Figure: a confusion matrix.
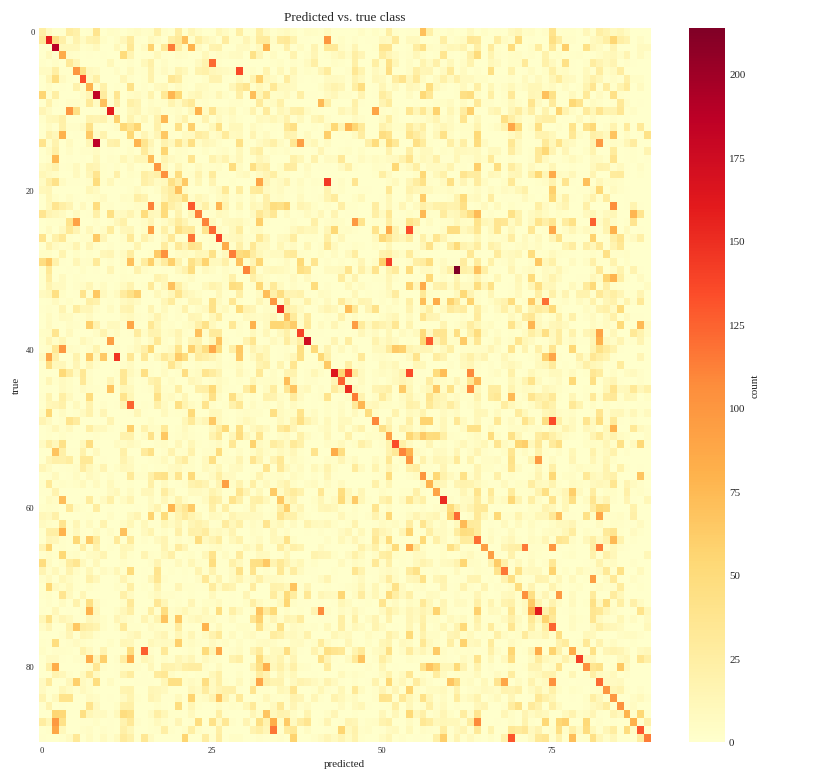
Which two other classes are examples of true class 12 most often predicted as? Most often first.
69, 45
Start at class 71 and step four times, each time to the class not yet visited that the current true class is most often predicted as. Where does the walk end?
41
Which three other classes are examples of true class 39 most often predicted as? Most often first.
57, 10, 82
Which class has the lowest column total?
48
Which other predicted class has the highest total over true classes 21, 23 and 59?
56
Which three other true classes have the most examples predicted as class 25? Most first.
4, 40, 49
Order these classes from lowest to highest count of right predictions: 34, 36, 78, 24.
36, 78, 34, 24
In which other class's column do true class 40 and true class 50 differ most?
3
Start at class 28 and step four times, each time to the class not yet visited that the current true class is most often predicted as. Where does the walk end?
81
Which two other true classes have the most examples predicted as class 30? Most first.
28, 7
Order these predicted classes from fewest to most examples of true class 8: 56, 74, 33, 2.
2, 33, 56, 74
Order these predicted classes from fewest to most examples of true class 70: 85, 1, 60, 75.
60, 75, 85, 1
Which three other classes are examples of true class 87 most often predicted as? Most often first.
64, 2, 34
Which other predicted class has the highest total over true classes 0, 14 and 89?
8
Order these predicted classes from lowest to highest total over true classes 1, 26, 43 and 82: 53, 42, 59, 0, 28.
28, 53, 0, 59, 42
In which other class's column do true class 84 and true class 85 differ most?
26
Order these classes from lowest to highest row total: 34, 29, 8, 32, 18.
18, 32, 34, 8, 29
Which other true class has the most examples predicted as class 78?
89
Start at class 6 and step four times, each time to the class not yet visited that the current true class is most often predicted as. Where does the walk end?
34
